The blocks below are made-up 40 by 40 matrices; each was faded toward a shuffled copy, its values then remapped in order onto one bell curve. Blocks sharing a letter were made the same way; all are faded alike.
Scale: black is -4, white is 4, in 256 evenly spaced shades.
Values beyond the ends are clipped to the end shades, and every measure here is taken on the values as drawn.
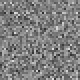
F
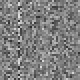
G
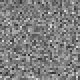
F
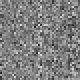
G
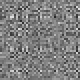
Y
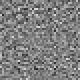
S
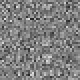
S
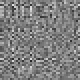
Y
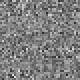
F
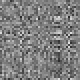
Y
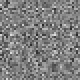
S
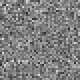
F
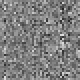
G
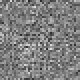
S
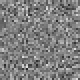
S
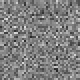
S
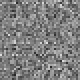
S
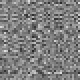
Y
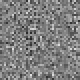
G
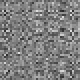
Y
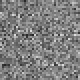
F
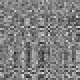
Y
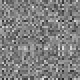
Y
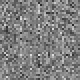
G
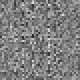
G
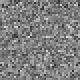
F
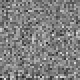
F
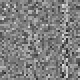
G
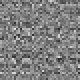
S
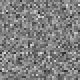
F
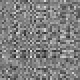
Y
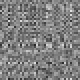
Y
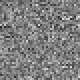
F
